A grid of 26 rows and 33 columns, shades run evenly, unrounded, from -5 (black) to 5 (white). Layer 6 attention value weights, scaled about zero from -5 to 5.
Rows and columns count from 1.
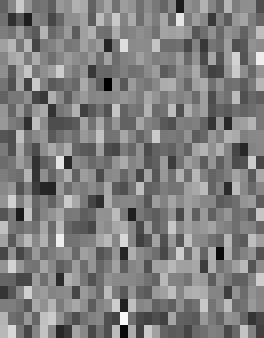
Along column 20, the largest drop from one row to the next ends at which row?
12
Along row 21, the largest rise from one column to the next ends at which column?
27
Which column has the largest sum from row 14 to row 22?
25
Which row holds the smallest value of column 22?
13
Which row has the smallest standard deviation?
3
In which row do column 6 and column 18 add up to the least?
8
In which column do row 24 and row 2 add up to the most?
15
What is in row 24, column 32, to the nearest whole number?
1
